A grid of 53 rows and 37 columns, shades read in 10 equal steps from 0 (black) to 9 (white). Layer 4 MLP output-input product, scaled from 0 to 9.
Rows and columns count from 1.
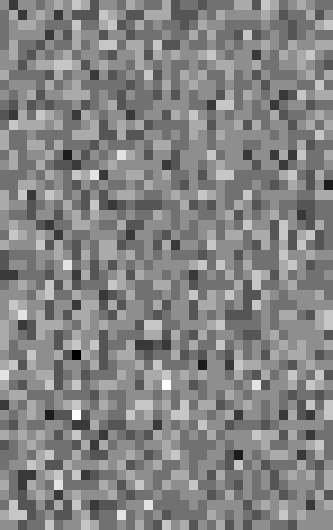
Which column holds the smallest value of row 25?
20
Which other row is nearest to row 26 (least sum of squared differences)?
45
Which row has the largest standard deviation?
42
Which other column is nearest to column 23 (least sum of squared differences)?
21
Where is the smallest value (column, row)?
9, 36
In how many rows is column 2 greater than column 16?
26
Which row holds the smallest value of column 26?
37
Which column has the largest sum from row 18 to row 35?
32
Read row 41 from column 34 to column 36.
3 7 4
